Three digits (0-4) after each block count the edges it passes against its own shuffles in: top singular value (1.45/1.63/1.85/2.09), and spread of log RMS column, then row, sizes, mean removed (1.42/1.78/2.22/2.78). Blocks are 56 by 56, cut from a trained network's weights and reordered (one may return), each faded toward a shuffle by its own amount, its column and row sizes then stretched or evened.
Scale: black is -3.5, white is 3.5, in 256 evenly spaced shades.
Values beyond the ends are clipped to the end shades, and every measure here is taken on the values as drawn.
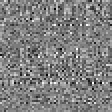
3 0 4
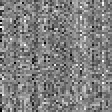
2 3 0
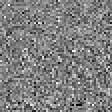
1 1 1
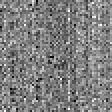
2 2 0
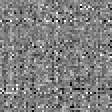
1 1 3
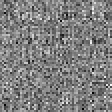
3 2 1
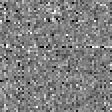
0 2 2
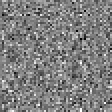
1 2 1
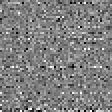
2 1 4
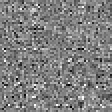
1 2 2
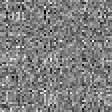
2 3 1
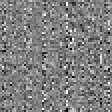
2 4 0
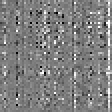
3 4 3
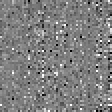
0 4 0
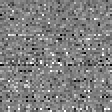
0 0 4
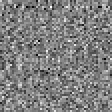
2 0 0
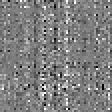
2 4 3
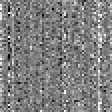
2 4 0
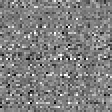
0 1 4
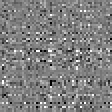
4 3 4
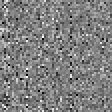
0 3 0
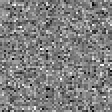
1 1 0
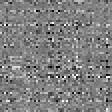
2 3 4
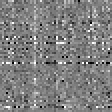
1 2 4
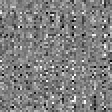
2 4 3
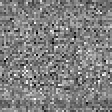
0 0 1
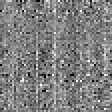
2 0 3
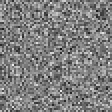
3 0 0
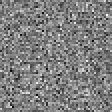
2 1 0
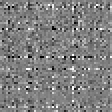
1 2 4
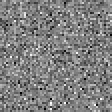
0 0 1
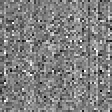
1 1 2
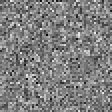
1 1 0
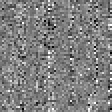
1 4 0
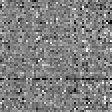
1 2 2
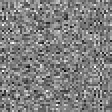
2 2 1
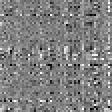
2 2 4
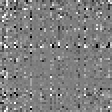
0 4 3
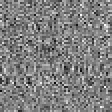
3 0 2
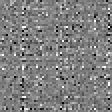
1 3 3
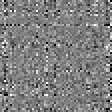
2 4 3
